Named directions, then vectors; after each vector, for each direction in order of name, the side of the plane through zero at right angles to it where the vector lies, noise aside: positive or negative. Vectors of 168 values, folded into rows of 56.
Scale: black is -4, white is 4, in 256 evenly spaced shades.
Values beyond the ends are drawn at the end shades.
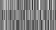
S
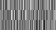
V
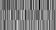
negative, negative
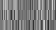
positive, negative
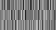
negative, negative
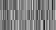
negative, positive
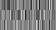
negative, negative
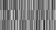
negative, positive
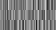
negative, positive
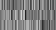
negative, negative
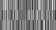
positive, negative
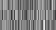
positive, negative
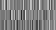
positive, positive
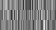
positive, negative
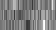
positive, negative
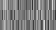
positive, negative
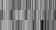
positive, negative
